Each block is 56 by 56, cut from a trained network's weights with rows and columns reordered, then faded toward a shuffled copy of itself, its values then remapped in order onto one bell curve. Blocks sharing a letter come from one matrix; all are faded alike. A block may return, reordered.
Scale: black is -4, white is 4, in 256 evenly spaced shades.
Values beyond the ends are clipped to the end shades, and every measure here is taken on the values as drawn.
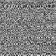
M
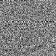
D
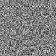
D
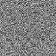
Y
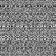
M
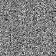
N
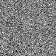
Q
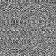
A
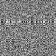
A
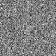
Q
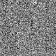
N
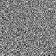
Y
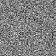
Y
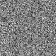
Q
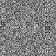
D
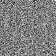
N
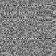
A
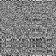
M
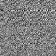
A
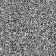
Q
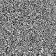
Q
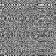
M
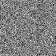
Q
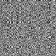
D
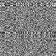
A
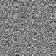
Y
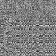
M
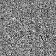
N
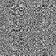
D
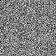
Q
